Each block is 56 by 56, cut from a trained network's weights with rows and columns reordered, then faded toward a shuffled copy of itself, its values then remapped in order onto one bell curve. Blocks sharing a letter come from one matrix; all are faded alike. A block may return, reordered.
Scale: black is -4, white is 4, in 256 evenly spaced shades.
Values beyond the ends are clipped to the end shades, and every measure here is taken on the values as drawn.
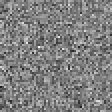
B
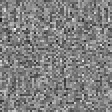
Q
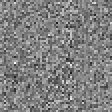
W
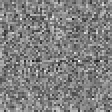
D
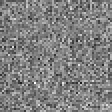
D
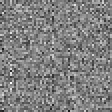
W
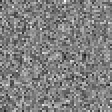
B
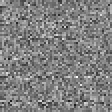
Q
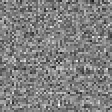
B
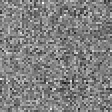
D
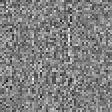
W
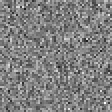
B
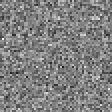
B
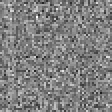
D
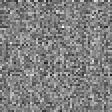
D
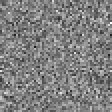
B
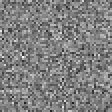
B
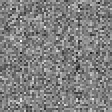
W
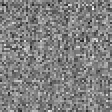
D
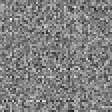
D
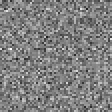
Q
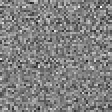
Q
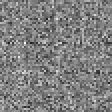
D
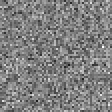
B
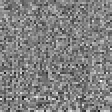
D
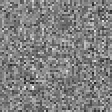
W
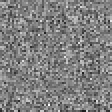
D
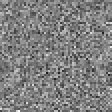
B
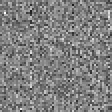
W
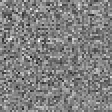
B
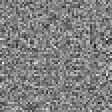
Q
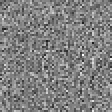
W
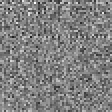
D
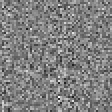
W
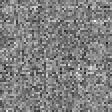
D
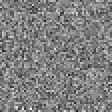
B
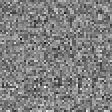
Q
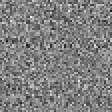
Q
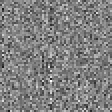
W
